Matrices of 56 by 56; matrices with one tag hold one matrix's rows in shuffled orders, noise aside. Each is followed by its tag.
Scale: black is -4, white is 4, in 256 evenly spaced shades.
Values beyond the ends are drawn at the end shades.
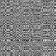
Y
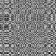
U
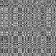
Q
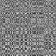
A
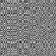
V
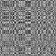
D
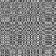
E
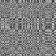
E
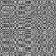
D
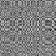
E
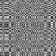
U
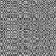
V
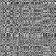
Y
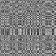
E
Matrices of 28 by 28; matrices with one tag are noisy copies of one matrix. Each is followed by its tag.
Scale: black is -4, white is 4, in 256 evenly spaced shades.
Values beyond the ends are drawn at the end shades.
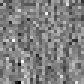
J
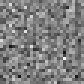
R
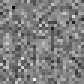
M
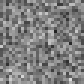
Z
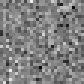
Z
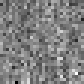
J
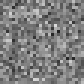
M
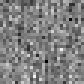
J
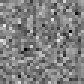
R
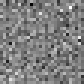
Z
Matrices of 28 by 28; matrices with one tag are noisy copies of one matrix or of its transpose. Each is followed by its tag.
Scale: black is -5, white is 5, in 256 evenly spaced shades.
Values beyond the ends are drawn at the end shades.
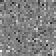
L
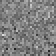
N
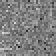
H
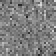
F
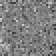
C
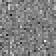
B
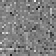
H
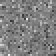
C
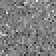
N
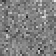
F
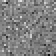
C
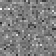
B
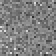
N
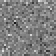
C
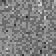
F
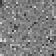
F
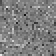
F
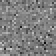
H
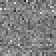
B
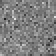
F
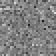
B
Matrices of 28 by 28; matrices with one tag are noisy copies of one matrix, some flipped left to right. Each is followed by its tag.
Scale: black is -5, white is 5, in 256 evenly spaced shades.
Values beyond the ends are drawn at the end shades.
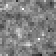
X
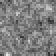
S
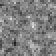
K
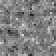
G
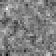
S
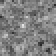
K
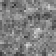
X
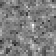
K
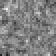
S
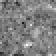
X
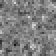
K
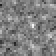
K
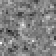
G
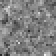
S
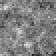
X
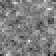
S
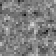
G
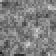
X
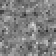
G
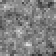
X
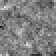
X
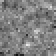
X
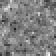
S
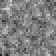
S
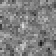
K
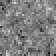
S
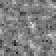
K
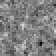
K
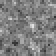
K
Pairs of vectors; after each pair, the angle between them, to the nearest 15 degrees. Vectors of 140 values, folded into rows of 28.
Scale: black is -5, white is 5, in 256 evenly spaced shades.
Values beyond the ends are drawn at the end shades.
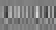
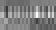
45 degrees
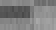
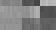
120 degrees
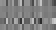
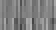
105 degrees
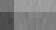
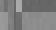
120 degrees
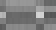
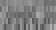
60 degrees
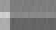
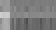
15 degrees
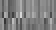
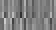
150 degrees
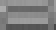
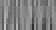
90 degrees
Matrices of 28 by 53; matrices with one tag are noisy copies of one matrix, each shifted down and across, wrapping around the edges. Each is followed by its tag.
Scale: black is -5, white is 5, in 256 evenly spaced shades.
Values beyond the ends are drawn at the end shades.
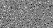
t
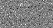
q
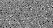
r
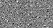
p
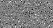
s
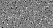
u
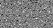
p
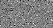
p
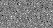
r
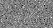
r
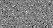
r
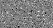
t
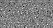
r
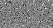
u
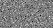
r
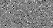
s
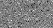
q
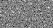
t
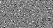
p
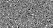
s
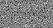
q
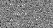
q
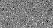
u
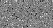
u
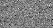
q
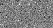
u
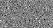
r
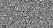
p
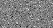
t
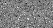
u
